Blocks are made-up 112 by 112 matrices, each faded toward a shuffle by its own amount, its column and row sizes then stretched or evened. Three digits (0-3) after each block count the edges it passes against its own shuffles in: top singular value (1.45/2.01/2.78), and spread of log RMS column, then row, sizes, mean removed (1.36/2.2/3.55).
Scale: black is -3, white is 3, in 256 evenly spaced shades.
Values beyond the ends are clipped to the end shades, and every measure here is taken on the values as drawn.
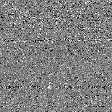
1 0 2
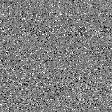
1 0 2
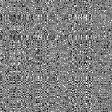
3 2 1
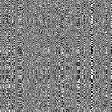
3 3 0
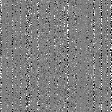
2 3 0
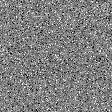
0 0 0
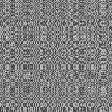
3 0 2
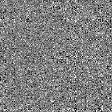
1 2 2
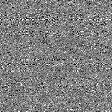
2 0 2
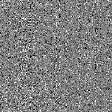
1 2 0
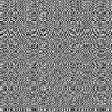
3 2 3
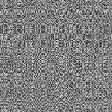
3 2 0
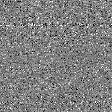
0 0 2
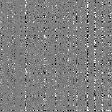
2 3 2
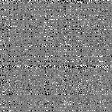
0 2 3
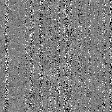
0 3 0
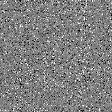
0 1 1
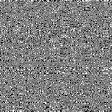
2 0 2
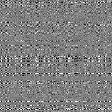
3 2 3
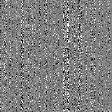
1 3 0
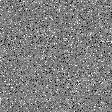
0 0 1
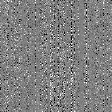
1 3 0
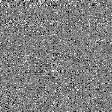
1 1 2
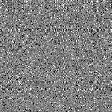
2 1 1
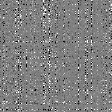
0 3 2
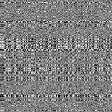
3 0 3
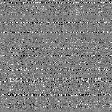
2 1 3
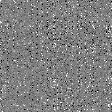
0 2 1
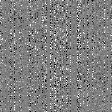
0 3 1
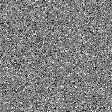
1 0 1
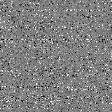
1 1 2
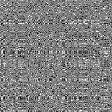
3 1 2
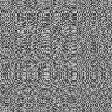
3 0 2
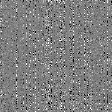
0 3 1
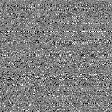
2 0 2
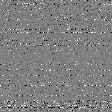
1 0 3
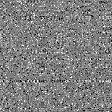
2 0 1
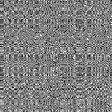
3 0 2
